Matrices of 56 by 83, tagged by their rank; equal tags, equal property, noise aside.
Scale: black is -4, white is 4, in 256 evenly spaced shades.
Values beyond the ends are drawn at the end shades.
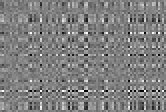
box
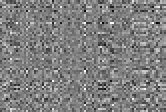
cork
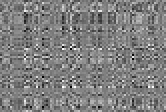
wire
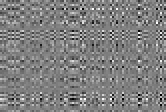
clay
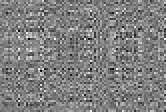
cork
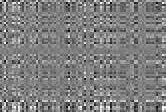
clay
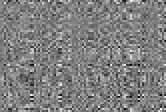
cork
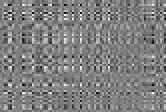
clay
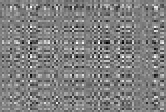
clay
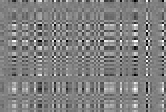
box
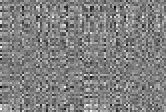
cork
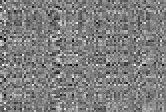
cork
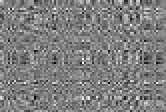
wire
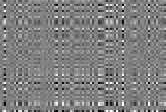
box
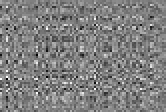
wire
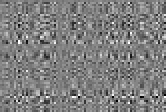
wire
